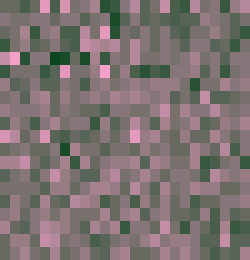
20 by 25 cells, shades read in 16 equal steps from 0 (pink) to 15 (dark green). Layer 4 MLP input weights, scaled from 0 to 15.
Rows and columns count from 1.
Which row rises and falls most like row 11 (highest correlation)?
5
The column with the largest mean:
24
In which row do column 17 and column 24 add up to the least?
1
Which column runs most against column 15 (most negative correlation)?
7
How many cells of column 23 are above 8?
7
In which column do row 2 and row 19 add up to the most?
12
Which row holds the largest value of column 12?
2
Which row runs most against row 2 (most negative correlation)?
20
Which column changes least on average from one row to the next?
18
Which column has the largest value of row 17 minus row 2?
22
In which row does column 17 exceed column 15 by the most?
14
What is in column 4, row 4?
10
